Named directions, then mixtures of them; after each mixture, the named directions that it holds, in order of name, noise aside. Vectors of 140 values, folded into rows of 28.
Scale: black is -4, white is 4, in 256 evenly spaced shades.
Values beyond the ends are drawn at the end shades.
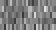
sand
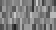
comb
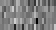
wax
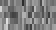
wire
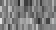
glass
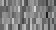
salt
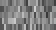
comb, salt, sand.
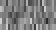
glass, sand, wire.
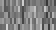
salt, sand.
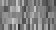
salt, wax.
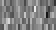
comb, salt, wire.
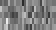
wire.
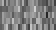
salt.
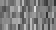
salt, wax.
